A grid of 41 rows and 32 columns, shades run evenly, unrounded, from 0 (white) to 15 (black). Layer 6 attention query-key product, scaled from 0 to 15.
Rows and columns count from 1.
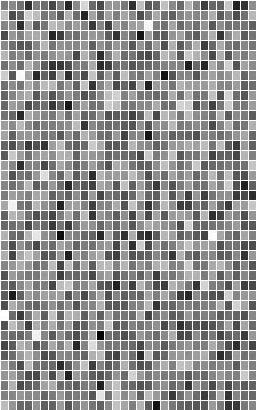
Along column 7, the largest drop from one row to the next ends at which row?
9
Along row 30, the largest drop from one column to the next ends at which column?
29
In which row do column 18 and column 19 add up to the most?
24
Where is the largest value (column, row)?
13, 34
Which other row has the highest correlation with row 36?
4
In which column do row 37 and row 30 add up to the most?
2
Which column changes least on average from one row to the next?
10
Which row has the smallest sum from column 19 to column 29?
27
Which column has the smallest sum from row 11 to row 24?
21
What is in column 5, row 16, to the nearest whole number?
6
